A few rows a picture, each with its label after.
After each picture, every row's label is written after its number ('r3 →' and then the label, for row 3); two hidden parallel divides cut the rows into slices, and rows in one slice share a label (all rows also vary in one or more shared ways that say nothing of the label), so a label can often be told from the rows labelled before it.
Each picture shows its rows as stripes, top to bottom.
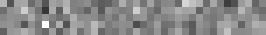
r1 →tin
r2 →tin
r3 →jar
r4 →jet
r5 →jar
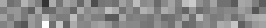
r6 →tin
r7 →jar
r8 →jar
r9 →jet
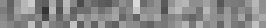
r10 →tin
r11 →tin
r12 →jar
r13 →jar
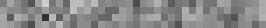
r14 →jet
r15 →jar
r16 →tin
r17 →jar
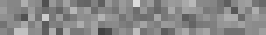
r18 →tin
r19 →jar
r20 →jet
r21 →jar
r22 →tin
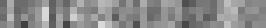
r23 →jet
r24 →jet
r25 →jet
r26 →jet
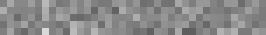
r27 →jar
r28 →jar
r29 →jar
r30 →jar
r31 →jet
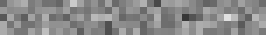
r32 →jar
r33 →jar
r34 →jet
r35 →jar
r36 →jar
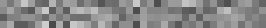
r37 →tin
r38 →jet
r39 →jar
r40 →jet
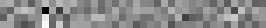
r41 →jar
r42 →tin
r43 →jet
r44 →jet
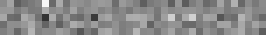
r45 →jet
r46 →jar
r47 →tin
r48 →jar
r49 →jar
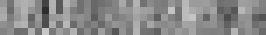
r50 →tin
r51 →tin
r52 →tin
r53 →tin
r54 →jar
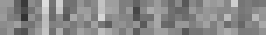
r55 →jet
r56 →jet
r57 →jet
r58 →jar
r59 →jet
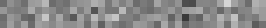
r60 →jet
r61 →jar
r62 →jet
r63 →jar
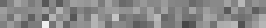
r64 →jar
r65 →jar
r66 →jar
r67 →jet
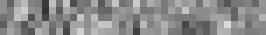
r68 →tin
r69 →tin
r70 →jar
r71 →jet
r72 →jet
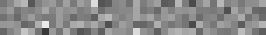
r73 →jar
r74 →jar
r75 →jar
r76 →jet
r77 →tin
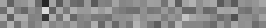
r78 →tin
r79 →jet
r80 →tin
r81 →jar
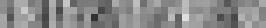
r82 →tin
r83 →tin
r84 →tin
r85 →tin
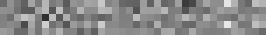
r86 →jet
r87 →jet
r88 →tin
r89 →jet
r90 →jar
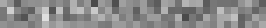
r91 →jar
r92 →jet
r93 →jet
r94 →jar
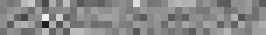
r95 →tin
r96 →jar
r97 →jet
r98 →tin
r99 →jet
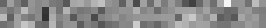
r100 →jet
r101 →tin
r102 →tin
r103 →tin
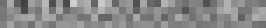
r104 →jet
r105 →jet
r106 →jar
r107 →jar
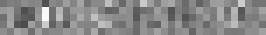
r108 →jar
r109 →jet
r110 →jet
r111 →jet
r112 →jar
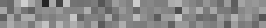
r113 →tin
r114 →jar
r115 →jar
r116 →jar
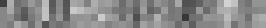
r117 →jet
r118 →jet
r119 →jet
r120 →jar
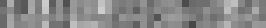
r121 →jet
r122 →jet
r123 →jar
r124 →jet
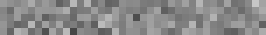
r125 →jar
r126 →jar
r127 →jar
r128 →jar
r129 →tin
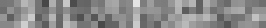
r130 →tin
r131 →jar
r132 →tin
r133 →tin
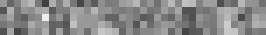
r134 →tin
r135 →jet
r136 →jet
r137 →jet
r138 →jet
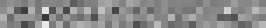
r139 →jar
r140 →jet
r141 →tin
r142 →jet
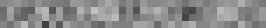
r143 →jar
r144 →jet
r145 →jet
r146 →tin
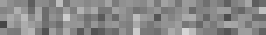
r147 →jar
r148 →jar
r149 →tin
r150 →jar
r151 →tin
